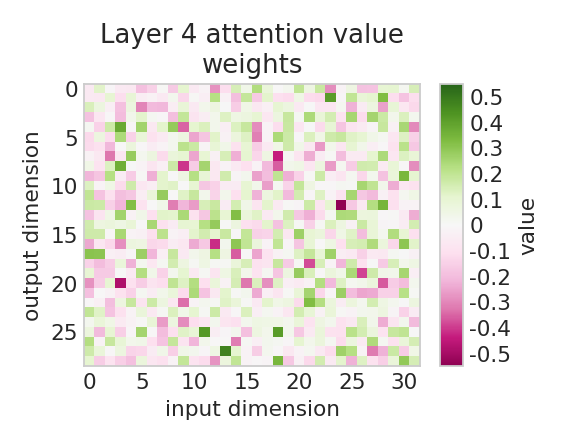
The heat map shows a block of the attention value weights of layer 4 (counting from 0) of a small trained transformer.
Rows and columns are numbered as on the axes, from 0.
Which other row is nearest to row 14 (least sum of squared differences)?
23
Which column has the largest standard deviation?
3
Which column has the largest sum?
30
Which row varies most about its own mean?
12
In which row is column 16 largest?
0
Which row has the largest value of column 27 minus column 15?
20
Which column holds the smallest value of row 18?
21
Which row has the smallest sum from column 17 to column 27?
7
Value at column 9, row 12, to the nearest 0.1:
-0.2
